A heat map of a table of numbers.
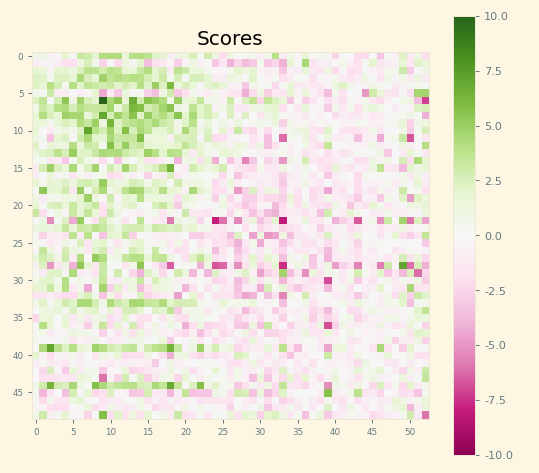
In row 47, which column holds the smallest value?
50
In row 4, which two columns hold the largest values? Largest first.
18, 16
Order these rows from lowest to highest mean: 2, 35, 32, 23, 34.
32, 35, 34, 23, 2
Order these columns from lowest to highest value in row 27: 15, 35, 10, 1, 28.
28, 35, 10, 15, 1
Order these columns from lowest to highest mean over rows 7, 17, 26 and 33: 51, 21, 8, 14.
51, 21, 8, 14
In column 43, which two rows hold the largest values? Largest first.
45, 29
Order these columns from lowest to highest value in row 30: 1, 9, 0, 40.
40, 0, 1, 9
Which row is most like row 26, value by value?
30
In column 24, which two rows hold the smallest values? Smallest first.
22, 28
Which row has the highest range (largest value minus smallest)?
6
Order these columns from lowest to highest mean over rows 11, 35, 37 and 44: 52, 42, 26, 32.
32, 26, 42, 52
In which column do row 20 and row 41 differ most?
16
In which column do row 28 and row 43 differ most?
9
